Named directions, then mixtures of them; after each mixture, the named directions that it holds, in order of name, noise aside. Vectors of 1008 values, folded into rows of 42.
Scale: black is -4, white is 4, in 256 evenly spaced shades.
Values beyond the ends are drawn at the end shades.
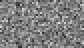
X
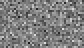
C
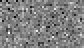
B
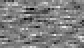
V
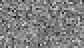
B, C.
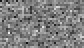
B, V.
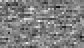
B, V.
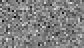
B, C.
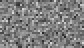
X.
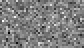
B, X.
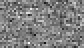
C, V.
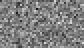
C, X.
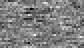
C, V.
